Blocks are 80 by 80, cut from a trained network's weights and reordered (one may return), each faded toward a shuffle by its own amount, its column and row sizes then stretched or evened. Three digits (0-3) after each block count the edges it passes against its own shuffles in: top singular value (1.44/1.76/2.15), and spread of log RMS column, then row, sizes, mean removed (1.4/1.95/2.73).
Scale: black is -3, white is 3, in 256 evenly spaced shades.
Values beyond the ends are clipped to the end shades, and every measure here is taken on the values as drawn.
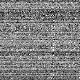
3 1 1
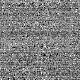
1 1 1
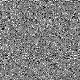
2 0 1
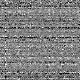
3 2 3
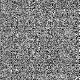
0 2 0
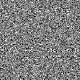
1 0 2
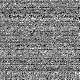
2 0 2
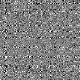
1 2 3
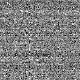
1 2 1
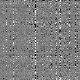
2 3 1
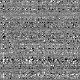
1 2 3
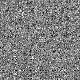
0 0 1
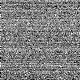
2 1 0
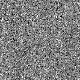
0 1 0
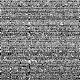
3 1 1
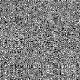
3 1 1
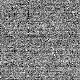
1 1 0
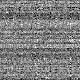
3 2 1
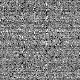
1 1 0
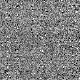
0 2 0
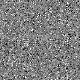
1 1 0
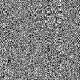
3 2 0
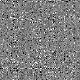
2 2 2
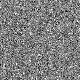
0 0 0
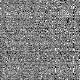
1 2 1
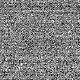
1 2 1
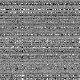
3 1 3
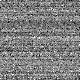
2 0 1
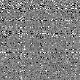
2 2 3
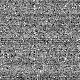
1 0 0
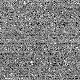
0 0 2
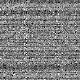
3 2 0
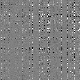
1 3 2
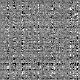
2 3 2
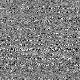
0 0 3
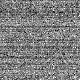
2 0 0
